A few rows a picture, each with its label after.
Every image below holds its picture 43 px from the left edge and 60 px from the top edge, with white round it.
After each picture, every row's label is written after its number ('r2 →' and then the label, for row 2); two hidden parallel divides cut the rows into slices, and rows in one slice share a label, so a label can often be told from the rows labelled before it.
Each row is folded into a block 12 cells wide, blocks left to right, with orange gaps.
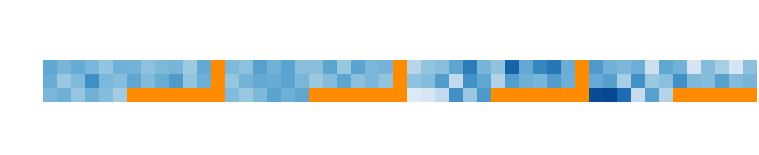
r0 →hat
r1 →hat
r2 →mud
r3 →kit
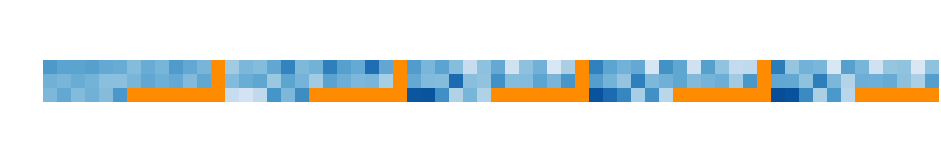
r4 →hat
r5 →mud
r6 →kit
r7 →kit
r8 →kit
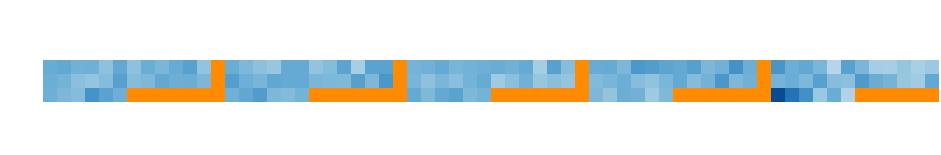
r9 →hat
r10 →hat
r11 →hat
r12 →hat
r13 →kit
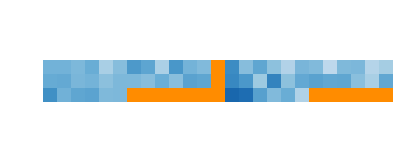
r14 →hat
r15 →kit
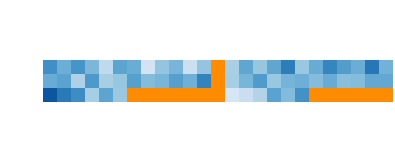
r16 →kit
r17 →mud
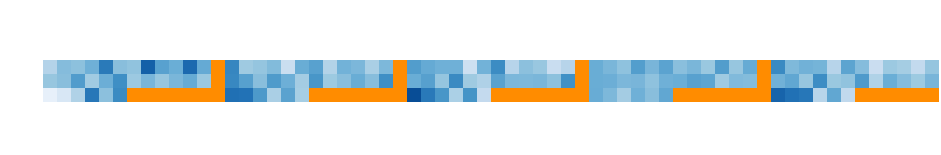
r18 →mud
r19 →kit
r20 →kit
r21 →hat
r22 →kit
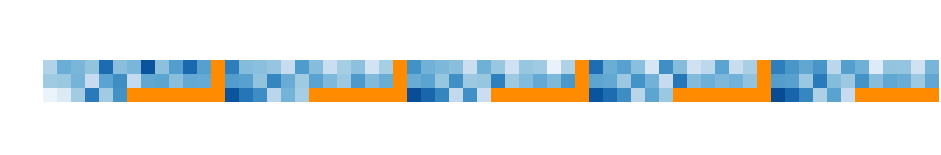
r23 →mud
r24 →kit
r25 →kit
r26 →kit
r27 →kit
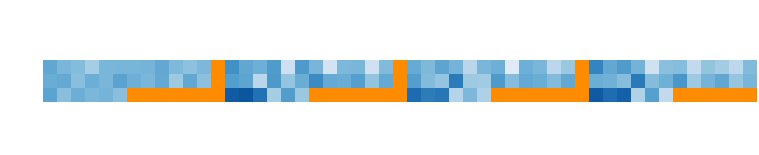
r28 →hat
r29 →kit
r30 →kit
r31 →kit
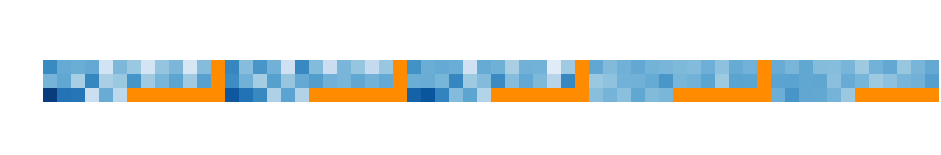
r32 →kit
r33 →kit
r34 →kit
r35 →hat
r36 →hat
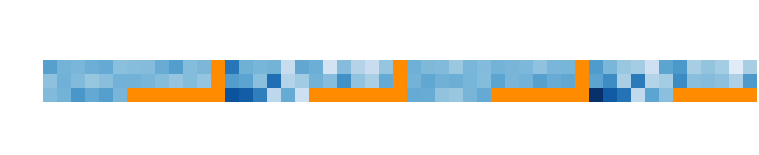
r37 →hat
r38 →kit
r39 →hat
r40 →kit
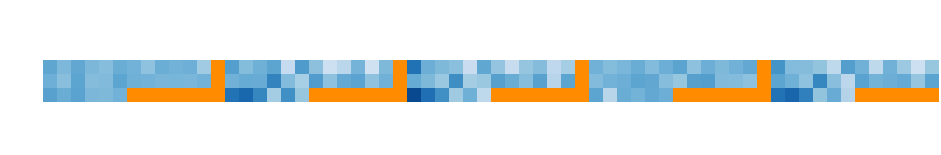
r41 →hat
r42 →kit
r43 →kit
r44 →hat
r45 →kit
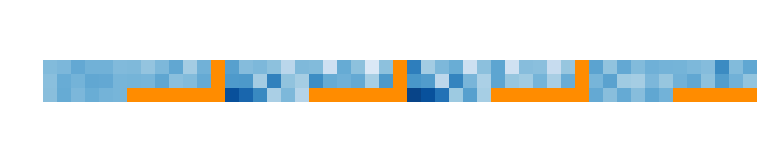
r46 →hat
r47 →kit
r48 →kit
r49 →hat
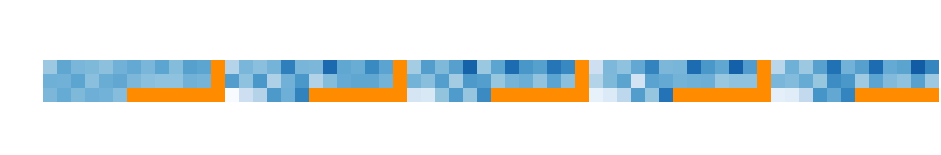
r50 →hat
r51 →mud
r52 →mud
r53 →mud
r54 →mud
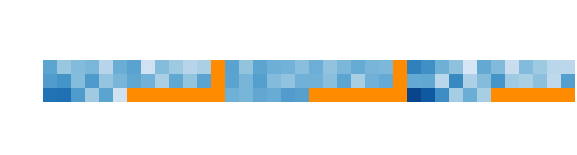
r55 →kit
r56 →hat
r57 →kit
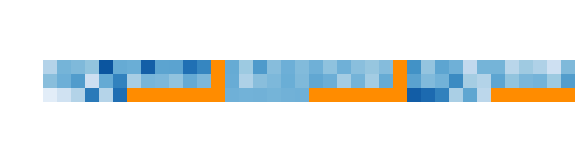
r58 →mud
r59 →hat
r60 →kit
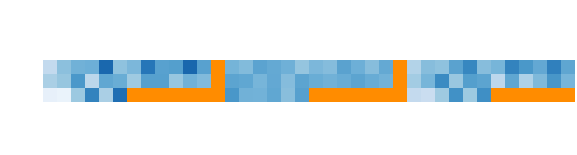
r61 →mud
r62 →hat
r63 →mud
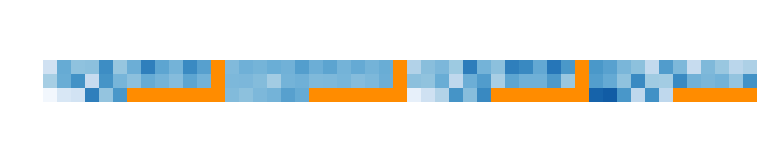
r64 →mud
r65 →hat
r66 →mud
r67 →kit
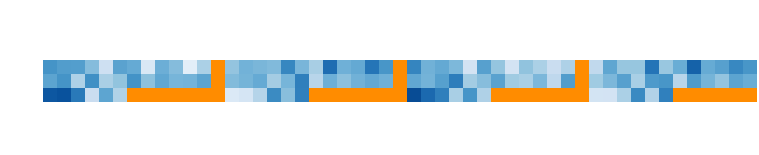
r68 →kit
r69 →mud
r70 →kit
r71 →mud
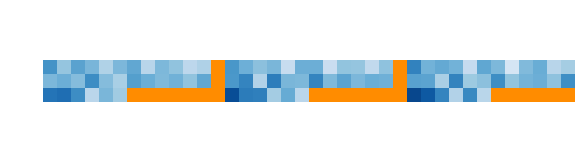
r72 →kit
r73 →kit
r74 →kit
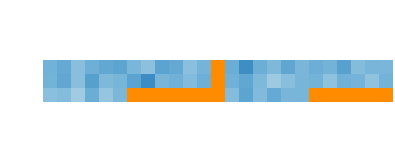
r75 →hat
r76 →hat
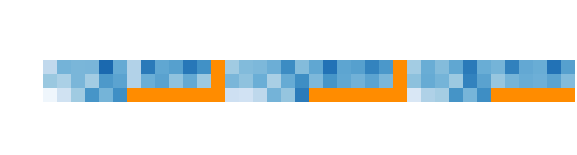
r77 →mud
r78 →mud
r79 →mud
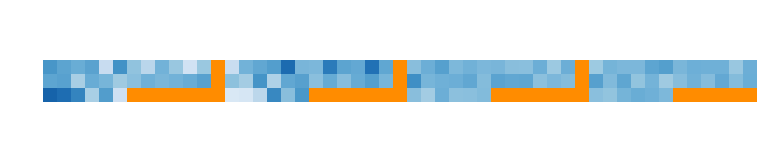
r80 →kit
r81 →mud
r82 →hat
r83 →hat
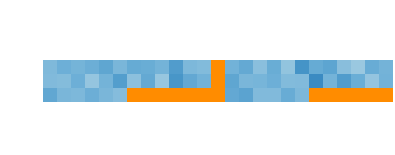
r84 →hat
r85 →hat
